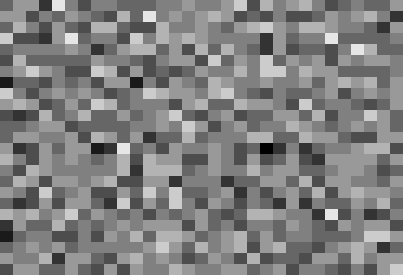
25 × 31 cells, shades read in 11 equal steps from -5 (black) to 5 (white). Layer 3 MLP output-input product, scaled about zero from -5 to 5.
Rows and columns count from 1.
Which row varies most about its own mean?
14
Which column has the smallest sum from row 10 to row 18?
11
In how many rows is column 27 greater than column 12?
5
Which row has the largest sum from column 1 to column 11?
20
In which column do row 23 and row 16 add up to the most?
13
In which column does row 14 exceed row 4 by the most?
10
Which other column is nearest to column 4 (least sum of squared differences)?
7
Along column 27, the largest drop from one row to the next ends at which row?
9
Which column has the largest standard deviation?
21
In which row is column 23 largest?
12
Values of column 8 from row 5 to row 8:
-3 1 3 -2
